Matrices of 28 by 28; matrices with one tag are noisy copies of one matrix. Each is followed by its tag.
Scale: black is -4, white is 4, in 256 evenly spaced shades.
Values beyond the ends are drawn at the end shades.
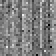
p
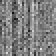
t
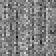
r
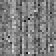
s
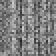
s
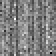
r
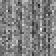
p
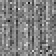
r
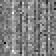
s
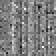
s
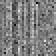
t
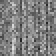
s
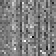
s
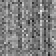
p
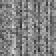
s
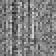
t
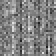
s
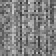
s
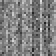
p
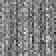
r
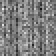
r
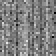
r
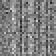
s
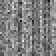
p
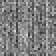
r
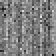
p
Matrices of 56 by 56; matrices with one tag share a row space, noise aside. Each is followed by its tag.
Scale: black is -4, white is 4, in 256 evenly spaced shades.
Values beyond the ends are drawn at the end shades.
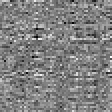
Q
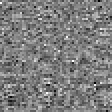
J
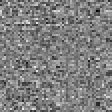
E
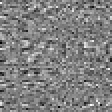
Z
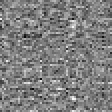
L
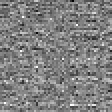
Q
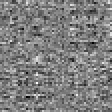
Q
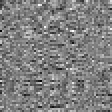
L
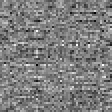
Q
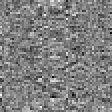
L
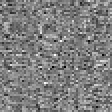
J
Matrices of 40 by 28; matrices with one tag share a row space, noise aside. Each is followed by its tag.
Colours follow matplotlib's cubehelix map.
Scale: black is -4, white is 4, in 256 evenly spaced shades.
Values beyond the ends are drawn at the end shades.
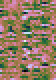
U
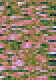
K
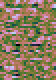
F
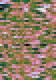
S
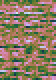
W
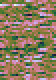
W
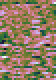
S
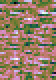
W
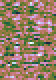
F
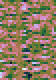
U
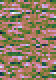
K
